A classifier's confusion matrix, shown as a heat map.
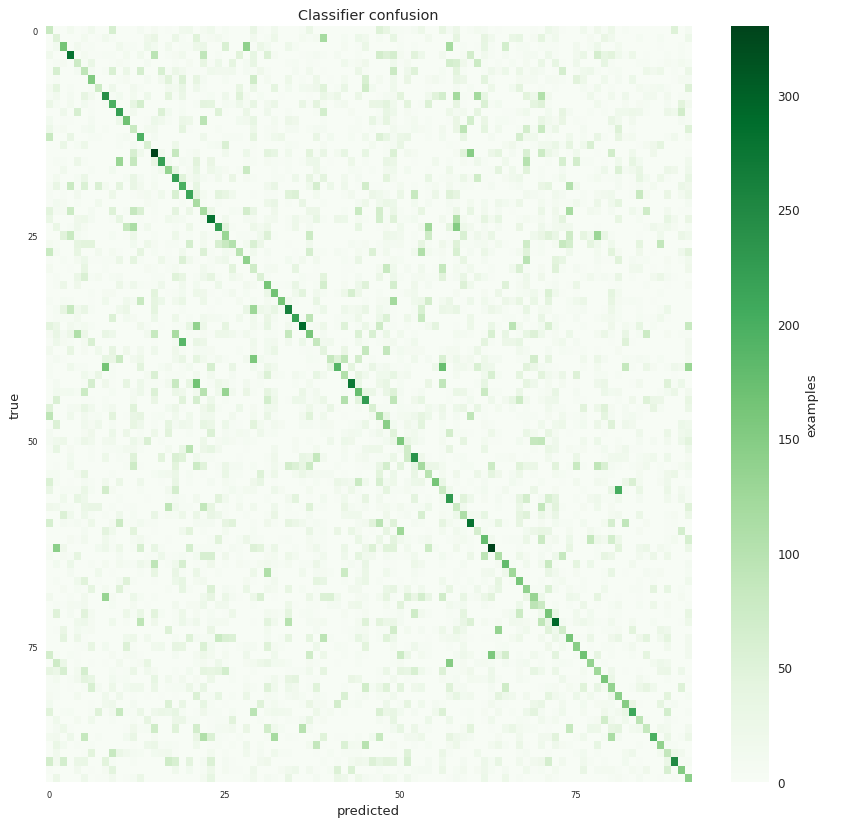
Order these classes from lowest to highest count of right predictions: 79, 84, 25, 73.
73, 84, 25, 79
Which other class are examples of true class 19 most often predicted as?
74
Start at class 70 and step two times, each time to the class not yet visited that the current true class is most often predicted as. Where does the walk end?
8
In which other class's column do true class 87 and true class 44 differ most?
25
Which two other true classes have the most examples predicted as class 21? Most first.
43, 36
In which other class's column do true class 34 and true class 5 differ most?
29
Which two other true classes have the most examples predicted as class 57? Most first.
77, 2
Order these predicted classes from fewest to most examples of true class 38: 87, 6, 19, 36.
87, 36, 6, 19
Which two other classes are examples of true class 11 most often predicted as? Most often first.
22, 60
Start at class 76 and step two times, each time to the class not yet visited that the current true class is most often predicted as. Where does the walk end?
1
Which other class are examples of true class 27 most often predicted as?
53
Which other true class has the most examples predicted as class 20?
51
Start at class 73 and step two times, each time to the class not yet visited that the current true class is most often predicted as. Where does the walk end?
62
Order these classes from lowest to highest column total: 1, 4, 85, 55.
55, 85, 4, 1
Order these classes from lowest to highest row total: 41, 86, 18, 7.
7, 18, 86, 41
